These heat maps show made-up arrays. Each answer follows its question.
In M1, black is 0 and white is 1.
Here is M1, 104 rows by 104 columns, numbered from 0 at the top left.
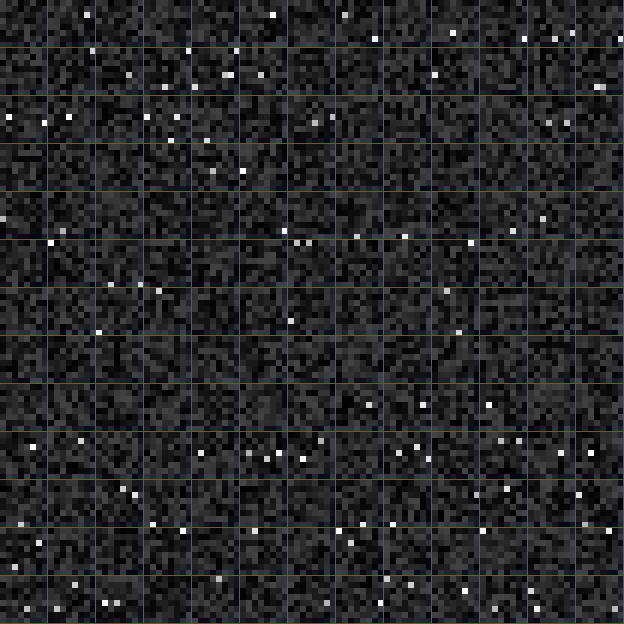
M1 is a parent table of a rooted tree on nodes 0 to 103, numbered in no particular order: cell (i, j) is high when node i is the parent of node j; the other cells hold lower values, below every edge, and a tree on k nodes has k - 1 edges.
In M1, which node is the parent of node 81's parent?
39
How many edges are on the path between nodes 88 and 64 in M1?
4
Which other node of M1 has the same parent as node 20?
84
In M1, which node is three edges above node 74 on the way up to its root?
73
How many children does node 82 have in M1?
3
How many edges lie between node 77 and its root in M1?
7
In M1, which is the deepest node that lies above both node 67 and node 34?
23
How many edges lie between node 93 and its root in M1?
6
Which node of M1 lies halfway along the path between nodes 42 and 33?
98
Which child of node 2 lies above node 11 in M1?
14
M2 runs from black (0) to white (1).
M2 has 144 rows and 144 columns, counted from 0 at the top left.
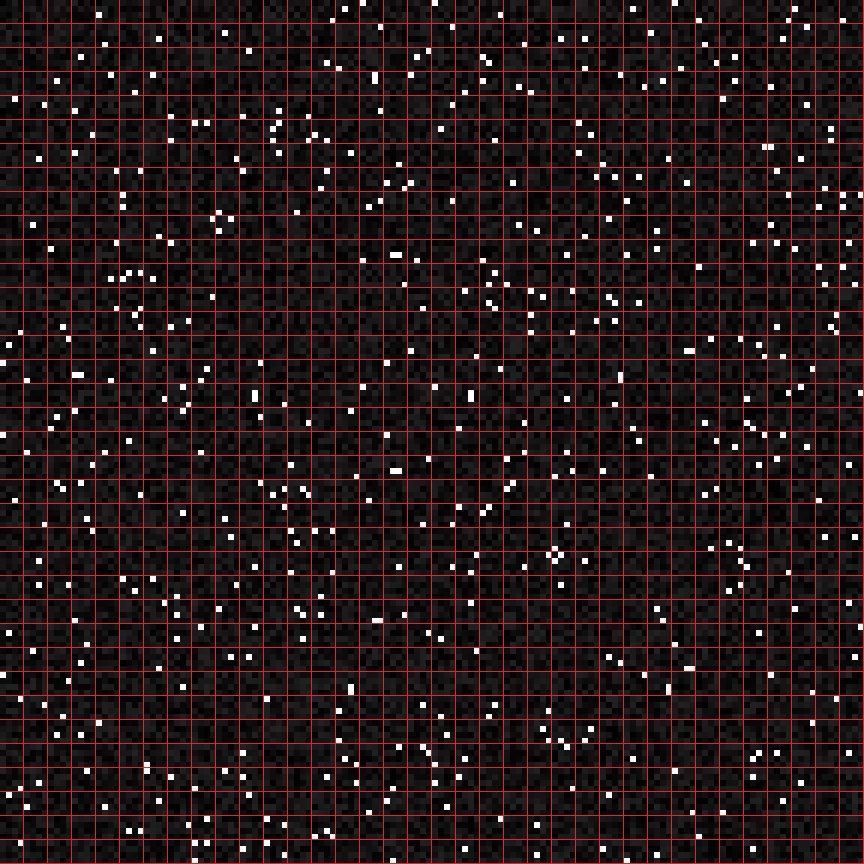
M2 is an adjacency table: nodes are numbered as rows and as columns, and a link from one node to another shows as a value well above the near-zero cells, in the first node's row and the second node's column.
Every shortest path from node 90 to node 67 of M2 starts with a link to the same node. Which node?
node 49
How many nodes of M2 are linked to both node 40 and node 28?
2
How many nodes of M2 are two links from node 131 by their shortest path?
8
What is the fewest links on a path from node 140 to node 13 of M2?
7
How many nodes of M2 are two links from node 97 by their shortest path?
6
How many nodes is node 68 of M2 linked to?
3
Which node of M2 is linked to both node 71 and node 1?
node 105
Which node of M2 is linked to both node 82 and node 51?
node 23
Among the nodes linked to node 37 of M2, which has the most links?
node 128
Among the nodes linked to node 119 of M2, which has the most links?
node 81
